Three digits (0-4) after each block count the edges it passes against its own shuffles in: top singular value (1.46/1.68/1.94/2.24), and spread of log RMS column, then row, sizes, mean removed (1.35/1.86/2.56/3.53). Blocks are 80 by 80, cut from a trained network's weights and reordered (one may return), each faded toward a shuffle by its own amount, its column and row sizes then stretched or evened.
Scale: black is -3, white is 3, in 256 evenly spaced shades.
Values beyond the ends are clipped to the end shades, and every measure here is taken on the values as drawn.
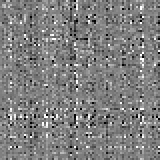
2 3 3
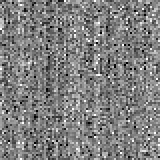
2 1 1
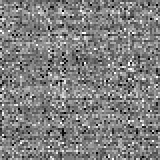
1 2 0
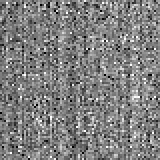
2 0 2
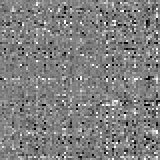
0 3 3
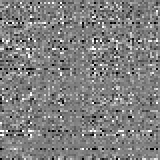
0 3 4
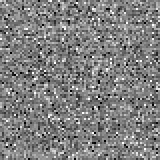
0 1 0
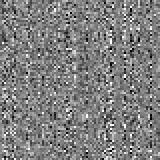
3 4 0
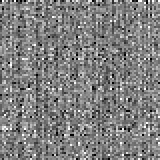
3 0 3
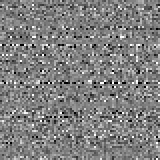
0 1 4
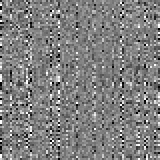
4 4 1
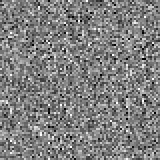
1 1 0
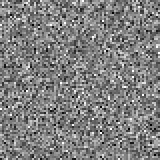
1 0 0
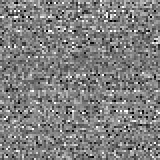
0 0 3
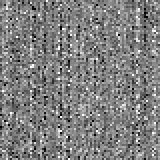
2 3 0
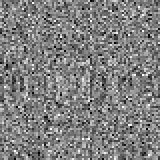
3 2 0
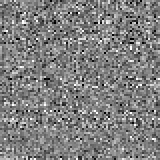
1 1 3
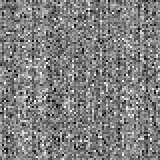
2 0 1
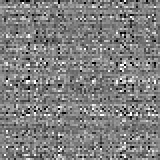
2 3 3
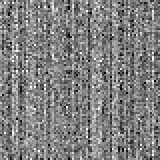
4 2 1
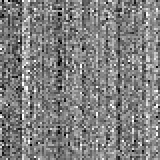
4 3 1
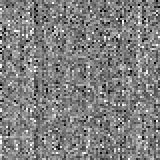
1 2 1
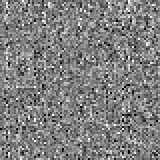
0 2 0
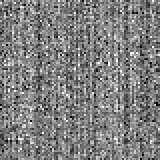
3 0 1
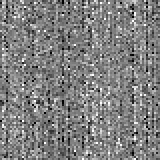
3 3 1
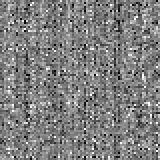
2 2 2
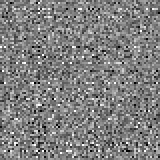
0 1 3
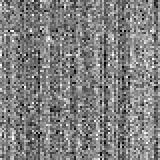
4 1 2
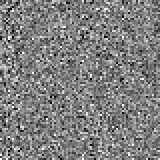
2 2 1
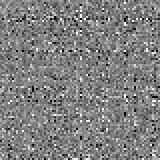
0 3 3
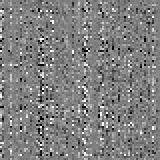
0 4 2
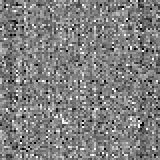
1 1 2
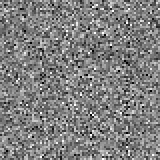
0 1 0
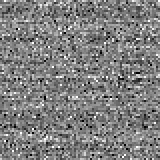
1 0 1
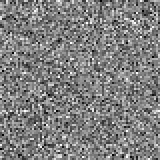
2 0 1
